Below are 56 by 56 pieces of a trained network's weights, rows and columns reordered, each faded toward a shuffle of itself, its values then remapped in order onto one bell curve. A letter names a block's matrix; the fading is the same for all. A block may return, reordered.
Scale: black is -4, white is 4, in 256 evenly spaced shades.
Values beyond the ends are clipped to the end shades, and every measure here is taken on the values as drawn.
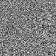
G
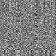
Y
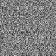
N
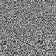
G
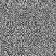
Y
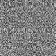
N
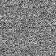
G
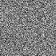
G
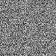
G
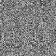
G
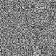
G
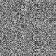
Y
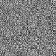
Y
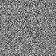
N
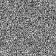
G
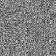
G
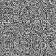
N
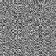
Y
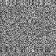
Y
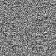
N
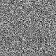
G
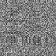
Y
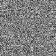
G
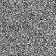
G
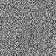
Y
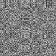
Y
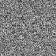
G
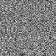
N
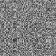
N
